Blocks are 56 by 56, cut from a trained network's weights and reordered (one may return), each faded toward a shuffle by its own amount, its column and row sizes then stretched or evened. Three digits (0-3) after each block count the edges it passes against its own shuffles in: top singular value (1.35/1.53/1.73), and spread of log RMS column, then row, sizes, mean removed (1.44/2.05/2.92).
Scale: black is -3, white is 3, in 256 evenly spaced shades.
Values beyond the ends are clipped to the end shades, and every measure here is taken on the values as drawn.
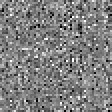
0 2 1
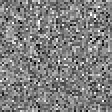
0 1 0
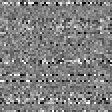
1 0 3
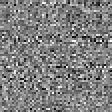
3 0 2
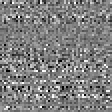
3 0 3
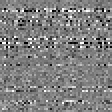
2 0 3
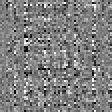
3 3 1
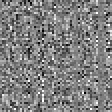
3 3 0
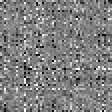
1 3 2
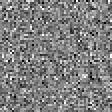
2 1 1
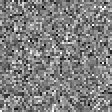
1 0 0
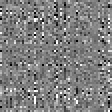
2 3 2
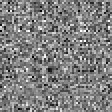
3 0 2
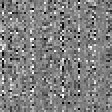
2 3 1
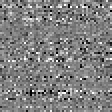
0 1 3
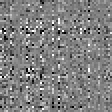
0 3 2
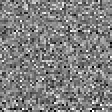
1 0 2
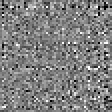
2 2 2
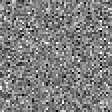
2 2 0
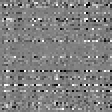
1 1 3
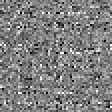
2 1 2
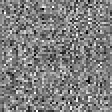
3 2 0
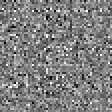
0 1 2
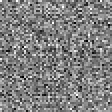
2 0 1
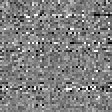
0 1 3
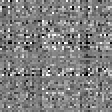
2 1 3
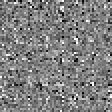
1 2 2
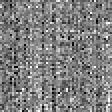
3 1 2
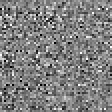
1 1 2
